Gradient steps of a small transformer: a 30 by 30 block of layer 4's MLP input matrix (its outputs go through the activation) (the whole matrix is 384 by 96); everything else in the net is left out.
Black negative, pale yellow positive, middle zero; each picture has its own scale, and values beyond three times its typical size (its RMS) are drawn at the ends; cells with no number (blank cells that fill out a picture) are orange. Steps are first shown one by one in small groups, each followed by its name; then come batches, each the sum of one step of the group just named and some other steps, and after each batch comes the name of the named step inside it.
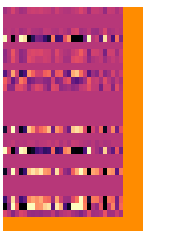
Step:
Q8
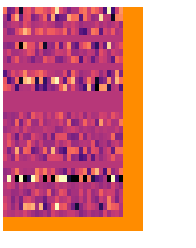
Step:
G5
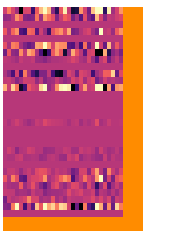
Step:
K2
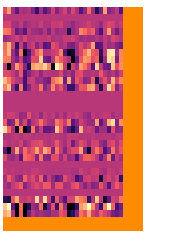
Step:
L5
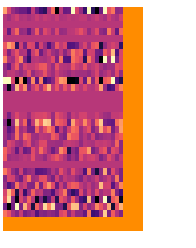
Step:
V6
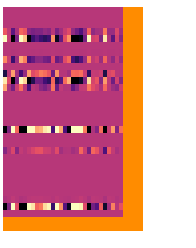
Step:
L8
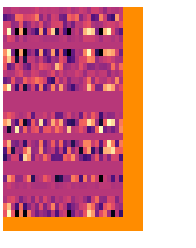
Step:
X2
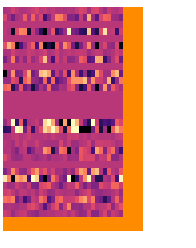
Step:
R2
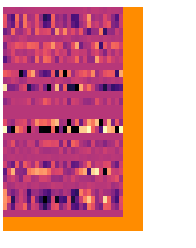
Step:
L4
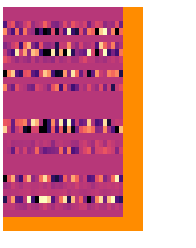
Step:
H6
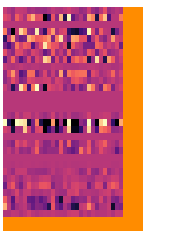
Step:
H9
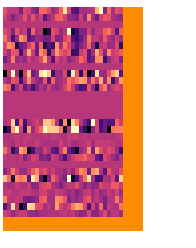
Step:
R2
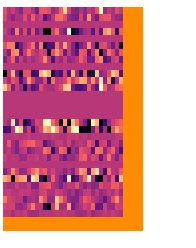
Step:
R2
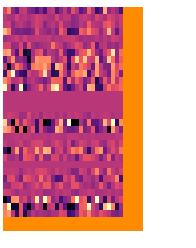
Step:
L5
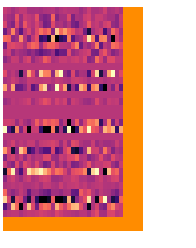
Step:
L4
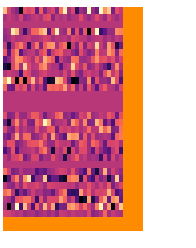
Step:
V6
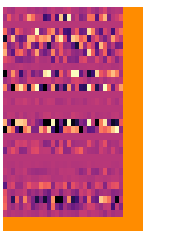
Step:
H9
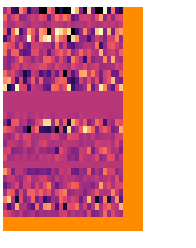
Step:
V6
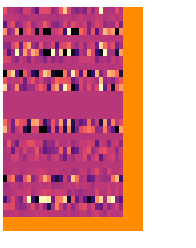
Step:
H6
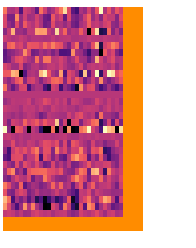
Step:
L4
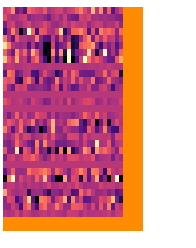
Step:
H6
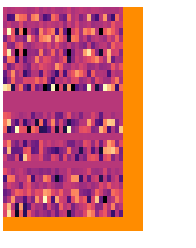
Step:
X2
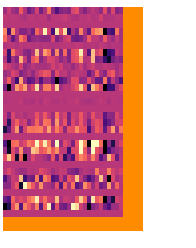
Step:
L8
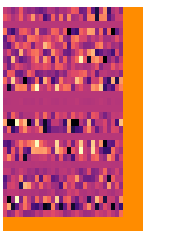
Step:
H9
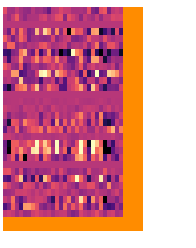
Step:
L8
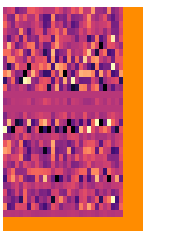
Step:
L4
